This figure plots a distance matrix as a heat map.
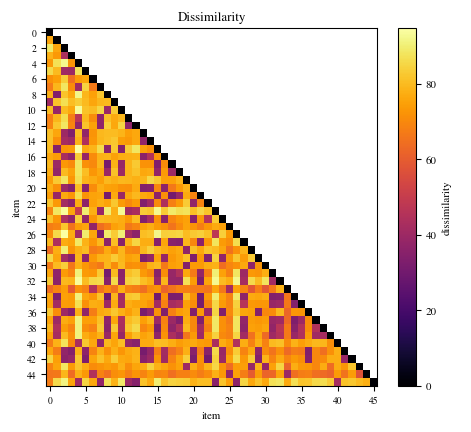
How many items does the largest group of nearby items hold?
15
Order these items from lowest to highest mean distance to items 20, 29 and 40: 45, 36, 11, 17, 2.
36, 2, 11, 45, 17
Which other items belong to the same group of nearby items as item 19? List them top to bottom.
28, 30, 43
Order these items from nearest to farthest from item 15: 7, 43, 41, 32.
32, 41, 43, 7
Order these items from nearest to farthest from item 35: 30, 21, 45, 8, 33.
21, 8, 33, 30, 45
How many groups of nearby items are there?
6
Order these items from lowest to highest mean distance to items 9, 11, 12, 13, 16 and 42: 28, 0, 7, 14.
14, 7, 0, 28
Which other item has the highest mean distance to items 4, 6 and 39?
2
